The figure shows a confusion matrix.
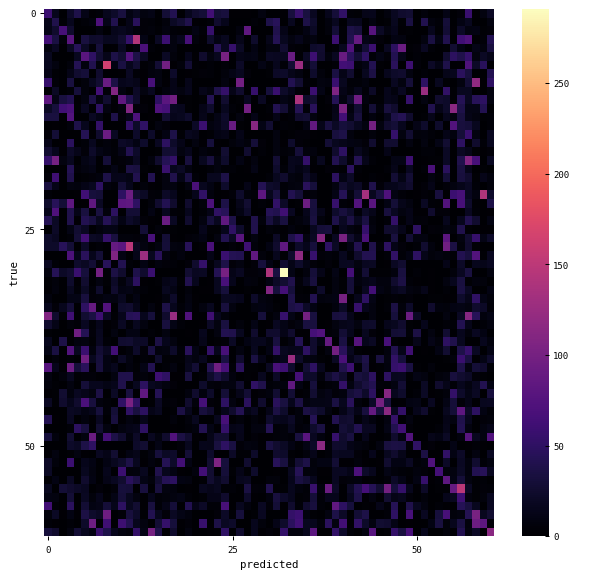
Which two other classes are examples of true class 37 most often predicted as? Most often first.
4, 36
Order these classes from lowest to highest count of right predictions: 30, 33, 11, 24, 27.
33, 27, 24, 11, 30
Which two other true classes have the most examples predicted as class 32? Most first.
30, 27
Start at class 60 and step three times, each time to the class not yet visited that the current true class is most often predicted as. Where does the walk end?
58
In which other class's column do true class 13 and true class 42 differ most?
28
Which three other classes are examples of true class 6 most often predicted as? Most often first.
8, 34, 16
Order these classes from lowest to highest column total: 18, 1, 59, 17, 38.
18, 38, 59, 1, 17
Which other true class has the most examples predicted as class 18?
52
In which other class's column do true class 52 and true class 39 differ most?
23
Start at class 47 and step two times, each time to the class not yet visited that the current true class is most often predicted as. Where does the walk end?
16
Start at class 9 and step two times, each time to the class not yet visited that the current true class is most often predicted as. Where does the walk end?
54
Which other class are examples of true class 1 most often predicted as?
7
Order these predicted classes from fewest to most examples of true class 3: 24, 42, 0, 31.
24, 31, 0, 42
